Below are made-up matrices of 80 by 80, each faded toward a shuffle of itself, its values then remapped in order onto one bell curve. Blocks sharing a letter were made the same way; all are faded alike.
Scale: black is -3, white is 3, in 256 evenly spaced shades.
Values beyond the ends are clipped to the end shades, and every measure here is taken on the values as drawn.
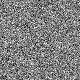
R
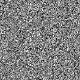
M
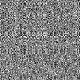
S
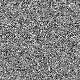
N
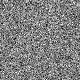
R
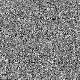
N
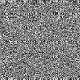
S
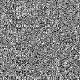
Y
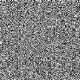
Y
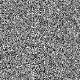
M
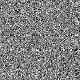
Y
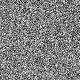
N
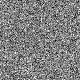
R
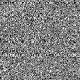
Y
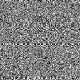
S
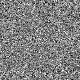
N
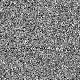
N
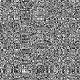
S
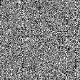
M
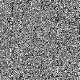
M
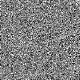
M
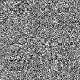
Y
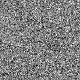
N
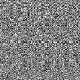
S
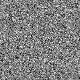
N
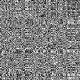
S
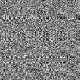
S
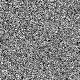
R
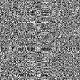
S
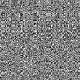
S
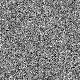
R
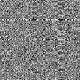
S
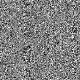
M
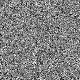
N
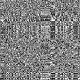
S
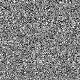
N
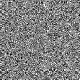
Y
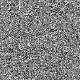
M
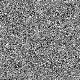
N
